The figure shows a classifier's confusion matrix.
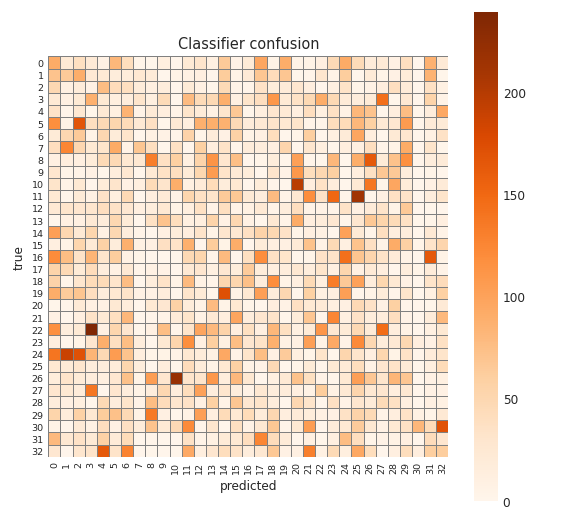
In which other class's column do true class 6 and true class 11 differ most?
23
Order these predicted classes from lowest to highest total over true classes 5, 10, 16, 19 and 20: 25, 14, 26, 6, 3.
6, 3, 25, 26, 14
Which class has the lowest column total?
30
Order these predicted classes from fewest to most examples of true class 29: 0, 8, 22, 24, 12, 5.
22, 24, 0, 5, 12, 8
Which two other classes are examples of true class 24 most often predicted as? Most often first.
1, 2
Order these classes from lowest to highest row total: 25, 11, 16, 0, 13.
25, 13, 0, 11, 16
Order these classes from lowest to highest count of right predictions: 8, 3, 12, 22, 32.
12, 32, 3, 22, 8
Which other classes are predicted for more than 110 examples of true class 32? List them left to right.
4, 6, 21
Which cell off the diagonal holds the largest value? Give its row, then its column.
22, 3
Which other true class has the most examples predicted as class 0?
24
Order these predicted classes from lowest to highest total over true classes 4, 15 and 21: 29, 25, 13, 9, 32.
9, 13, 29, 25, 32
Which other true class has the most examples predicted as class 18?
3
